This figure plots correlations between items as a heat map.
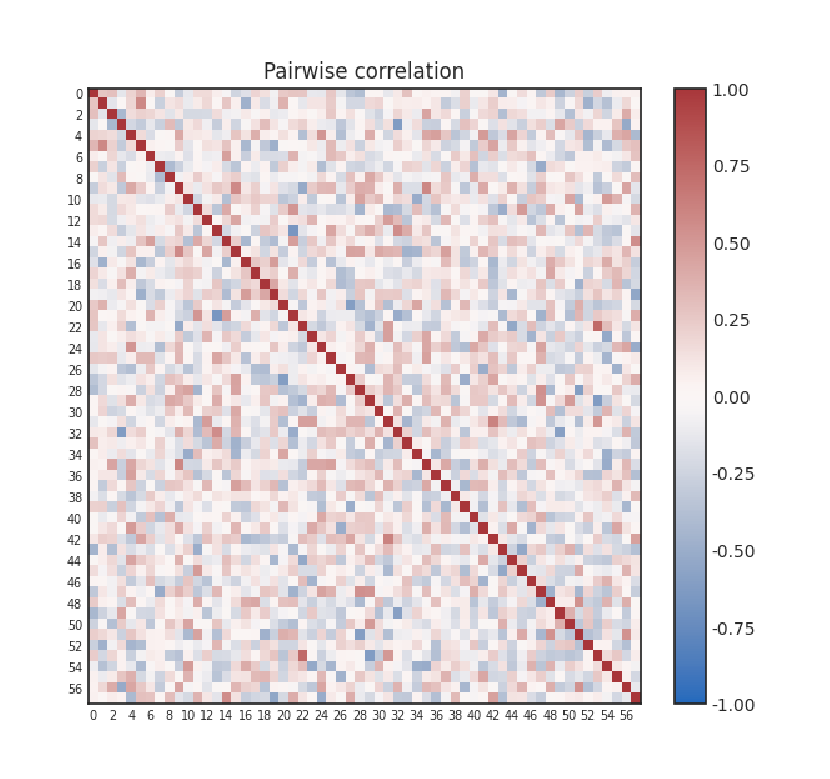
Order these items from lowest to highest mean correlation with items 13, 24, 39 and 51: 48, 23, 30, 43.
23, 43, 48, 30
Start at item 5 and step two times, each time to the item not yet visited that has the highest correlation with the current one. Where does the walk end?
20
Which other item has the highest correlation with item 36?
4
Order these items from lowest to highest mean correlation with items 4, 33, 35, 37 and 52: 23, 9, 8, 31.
31, 8, 23, 9
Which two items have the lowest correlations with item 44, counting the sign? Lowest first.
22, 19
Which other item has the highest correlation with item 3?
49
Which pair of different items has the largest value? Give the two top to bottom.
22, 53
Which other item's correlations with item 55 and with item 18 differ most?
13
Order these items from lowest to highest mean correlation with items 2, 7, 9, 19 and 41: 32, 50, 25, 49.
50, 49, 25, 32
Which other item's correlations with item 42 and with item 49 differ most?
32
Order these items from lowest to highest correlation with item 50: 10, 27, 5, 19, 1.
19, 1, 5, 27, 10
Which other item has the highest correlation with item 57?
14
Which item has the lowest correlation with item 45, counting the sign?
43
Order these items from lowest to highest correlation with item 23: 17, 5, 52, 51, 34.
51, 17, 52, 5, 34
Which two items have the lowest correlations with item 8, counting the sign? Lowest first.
7, 53
